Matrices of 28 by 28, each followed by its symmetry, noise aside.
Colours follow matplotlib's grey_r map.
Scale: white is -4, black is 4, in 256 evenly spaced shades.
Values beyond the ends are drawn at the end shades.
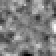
antisymmetric.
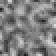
antisymmetric.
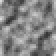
same after a half turn.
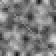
same after a half turn.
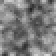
same after a half turn.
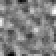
antisymmetric.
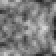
mirrored top to bottom.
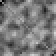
symmetric.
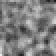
antisymmetric.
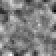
antisymmetric.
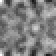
mirrored top to bottom.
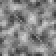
same after a half turn.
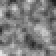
antisymmetric.
